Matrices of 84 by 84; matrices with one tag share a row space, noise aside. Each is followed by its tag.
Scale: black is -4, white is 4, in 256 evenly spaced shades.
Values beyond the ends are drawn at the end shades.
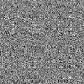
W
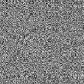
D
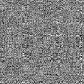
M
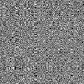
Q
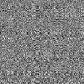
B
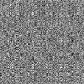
Q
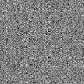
D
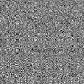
Q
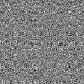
W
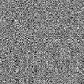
Q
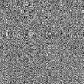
D
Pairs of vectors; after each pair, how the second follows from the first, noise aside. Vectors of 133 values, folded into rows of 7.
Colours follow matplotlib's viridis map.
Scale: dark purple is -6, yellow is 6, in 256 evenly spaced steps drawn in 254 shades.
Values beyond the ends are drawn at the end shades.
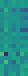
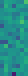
shuffled.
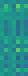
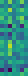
reversed, negated, scaled up.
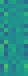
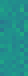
reversed, shrunk.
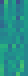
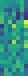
wrapped around, negated, scaled up.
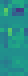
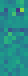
sign-scrambled.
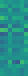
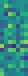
reversed, negated, scaled up.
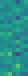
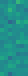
reversed, shrunk.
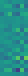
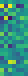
reversed, negated, scaled up.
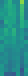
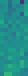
negated, partly zeroed.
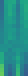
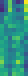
reversed, scaled up.
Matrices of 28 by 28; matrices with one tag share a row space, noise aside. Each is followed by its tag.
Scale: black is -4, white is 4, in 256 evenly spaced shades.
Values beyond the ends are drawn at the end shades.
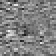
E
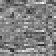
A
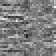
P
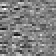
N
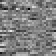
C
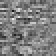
N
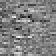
N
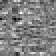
N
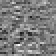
N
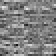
P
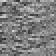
N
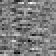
N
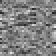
C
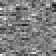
C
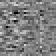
E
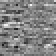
P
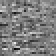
N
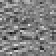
E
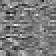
E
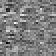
E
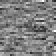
A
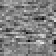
A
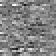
N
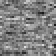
A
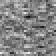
A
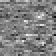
A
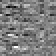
E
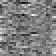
C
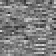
A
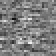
N
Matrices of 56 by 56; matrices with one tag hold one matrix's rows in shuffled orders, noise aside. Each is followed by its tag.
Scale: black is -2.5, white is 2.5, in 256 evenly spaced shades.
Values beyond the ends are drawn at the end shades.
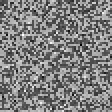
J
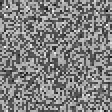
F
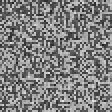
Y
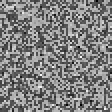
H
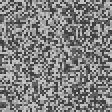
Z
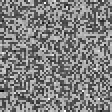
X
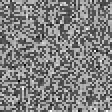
X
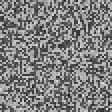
X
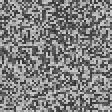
J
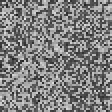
Z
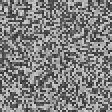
H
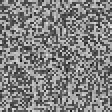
H
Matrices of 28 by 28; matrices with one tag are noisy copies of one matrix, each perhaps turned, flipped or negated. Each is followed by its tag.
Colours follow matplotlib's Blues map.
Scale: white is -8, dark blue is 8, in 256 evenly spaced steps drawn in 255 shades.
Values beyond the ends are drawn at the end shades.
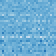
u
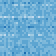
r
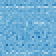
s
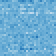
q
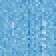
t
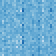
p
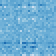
q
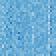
s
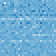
u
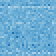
s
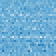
u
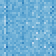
s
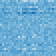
q
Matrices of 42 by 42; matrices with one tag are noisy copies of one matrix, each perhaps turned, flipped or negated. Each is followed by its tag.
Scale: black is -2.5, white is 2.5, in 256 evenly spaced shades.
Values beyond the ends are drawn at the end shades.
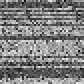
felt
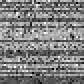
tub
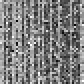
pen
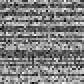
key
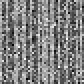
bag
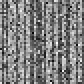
bag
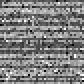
bag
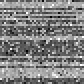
felt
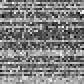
tub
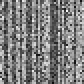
key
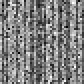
bag
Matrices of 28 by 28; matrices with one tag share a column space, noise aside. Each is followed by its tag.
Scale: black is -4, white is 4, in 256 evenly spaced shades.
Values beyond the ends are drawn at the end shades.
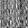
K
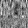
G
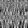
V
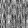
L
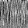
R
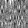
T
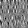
T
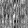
L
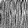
R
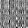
K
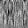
R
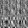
K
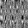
T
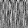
R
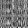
K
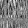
G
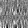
V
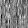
L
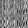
K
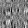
V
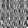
K
